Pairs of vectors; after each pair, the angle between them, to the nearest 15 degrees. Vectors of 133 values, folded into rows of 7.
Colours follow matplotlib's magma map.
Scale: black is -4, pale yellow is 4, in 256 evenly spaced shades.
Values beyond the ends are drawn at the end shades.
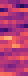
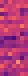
135 degrees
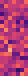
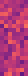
135 degrees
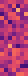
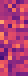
120 degrees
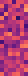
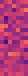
60 degrees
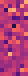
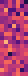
150 degrees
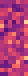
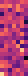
135 degrees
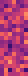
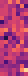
105 degrees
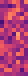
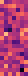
90 degrees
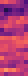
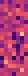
105 degrees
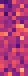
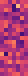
90 degrees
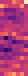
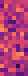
105 degrees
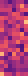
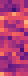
45 degrees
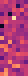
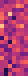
150 degrees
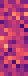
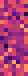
165 degrees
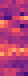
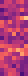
45 degrees
